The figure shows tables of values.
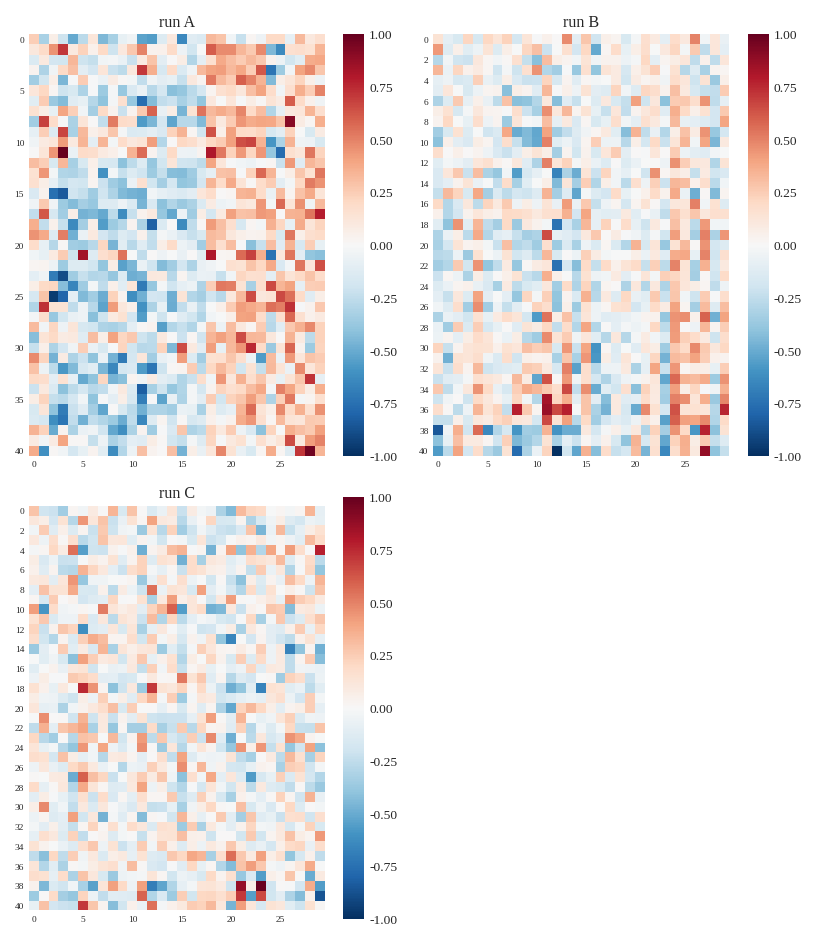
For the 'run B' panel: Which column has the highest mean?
24
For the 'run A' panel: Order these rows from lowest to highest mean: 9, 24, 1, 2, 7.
24, 2, 9, 7, 1
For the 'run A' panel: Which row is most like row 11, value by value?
1
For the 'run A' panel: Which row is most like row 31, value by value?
38
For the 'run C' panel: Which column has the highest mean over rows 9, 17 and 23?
26
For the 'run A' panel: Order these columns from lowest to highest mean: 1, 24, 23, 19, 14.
14, 24, 1, 19, 23
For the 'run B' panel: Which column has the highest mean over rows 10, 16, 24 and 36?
11
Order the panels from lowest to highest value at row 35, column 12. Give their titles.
run C, run A, run B
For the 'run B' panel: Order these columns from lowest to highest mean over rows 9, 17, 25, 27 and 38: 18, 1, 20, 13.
1, 18, 13, 20
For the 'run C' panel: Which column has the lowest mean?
20
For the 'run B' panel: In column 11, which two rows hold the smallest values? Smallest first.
3, 1
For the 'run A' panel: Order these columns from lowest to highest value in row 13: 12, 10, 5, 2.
12, 5, 10, 2
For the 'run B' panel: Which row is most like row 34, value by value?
30
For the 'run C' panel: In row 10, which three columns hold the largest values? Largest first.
14, 7, 0
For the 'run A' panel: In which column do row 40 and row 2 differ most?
27
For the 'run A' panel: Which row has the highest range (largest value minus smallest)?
11
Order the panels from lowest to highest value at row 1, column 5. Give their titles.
run B, run A, run C
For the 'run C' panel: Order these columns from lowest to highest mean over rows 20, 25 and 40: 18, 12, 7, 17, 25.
25, 7, 17, 18, 12
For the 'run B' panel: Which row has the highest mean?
36
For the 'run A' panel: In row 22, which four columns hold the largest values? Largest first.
29, 27, 24, 22
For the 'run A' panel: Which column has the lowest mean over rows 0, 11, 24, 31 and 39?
4
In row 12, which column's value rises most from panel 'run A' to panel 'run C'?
4
